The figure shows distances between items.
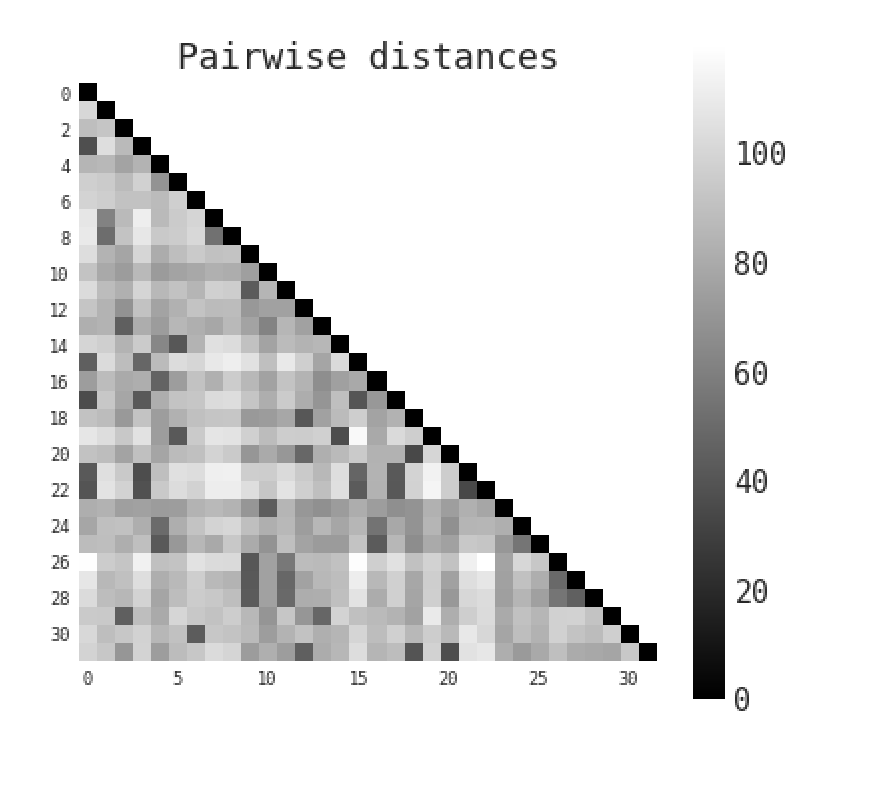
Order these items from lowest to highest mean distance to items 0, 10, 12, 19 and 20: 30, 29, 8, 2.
2, 29, 30, 8
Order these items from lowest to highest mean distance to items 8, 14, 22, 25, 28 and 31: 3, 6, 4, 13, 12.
4, 12, 13, 3, 6
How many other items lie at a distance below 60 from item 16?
3
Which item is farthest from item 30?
21
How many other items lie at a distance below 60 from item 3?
5
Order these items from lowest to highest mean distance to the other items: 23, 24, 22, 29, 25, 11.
23, 25, 24, 11, 29, 22
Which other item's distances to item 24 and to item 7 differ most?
8
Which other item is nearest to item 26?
9
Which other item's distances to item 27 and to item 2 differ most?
29
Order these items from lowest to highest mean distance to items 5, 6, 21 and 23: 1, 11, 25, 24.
25, 24, 11, 1
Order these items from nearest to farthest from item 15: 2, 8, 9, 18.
2, 18, 9, 8
